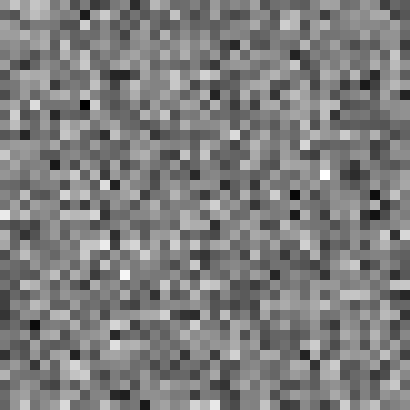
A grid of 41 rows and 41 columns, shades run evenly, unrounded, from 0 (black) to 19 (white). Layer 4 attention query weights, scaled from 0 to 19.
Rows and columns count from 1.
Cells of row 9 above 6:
32
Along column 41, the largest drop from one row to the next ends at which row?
30
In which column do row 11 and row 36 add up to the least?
9
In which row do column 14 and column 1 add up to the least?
31
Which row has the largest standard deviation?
22
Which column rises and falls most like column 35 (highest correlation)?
36
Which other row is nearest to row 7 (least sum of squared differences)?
3
